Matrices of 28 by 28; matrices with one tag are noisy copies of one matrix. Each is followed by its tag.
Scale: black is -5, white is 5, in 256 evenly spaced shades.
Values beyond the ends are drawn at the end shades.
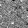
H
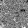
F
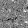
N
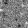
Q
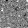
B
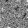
B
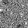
Q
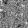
Q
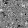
Q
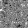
Q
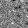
H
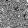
B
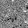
N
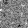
Q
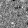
H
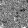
F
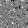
H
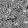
N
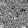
F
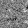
N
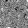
B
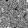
B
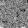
F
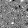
H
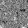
F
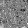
F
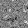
N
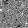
Q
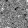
B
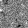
Q
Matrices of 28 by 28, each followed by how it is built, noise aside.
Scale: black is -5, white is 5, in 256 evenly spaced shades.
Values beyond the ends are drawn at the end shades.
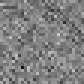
Toeplitz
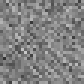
Toeplitz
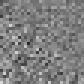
lower triangular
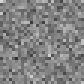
Toeplitz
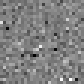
sparse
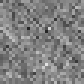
Toeplitz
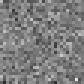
noise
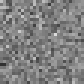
noise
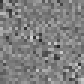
block diagonal
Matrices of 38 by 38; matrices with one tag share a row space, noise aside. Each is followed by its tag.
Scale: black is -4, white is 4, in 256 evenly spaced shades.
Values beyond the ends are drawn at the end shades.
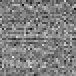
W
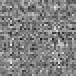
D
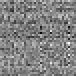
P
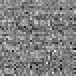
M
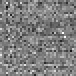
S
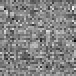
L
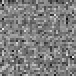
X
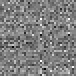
P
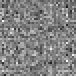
X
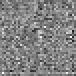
X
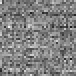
W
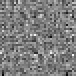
X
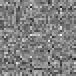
M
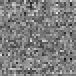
W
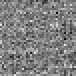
W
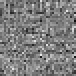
L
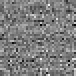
L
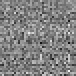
P
